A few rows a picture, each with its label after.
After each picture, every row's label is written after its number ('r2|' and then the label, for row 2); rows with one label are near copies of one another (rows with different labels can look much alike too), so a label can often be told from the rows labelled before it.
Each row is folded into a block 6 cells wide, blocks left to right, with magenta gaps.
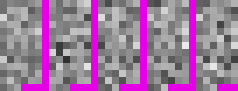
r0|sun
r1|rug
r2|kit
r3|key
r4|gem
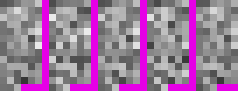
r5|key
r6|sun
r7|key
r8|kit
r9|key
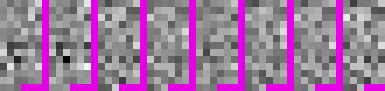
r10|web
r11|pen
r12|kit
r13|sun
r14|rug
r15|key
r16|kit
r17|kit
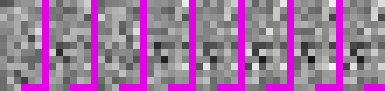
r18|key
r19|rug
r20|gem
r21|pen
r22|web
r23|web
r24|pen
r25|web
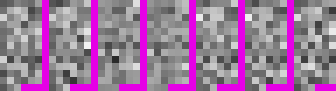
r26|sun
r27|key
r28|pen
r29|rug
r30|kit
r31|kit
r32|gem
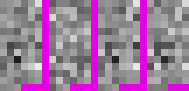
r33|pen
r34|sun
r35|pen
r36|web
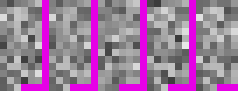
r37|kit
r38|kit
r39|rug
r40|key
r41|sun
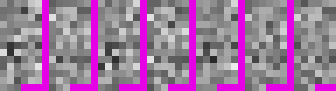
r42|rug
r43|sun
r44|web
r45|sun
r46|pen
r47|gem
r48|kit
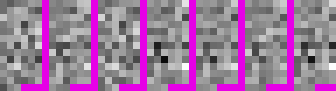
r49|gem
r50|rug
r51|gem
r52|pen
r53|pen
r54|rug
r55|pen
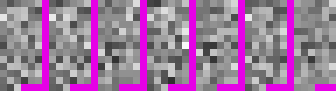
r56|kit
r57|kit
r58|web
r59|key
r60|rug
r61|sun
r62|pen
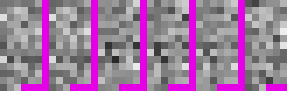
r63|sun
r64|sun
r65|pen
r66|rug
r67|rug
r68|key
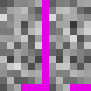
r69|gem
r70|gem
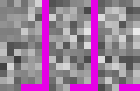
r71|web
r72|gem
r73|sun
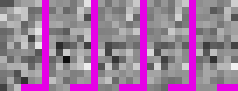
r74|key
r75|pen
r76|web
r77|web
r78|pen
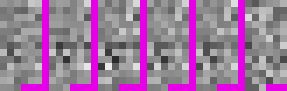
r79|rug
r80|pen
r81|web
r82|web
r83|web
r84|kit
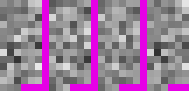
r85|rug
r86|gem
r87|gem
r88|rug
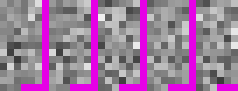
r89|web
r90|rug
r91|kit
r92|gem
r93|key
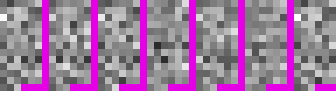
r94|kit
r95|gem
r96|kit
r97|pen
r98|sun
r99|rug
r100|kit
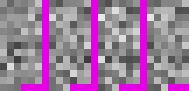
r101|web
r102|kit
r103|sun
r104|kit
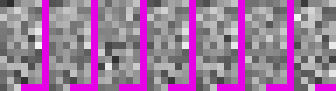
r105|key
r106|key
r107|web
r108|key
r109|key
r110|sun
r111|kit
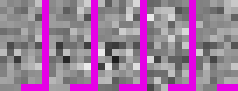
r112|pen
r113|pen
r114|web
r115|sun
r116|rug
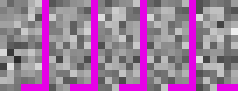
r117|web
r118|gem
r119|kit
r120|kit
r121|sun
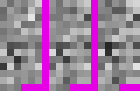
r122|web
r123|rug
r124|rug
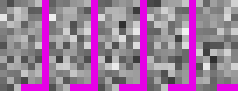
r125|kit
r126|gem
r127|gem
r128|key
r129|web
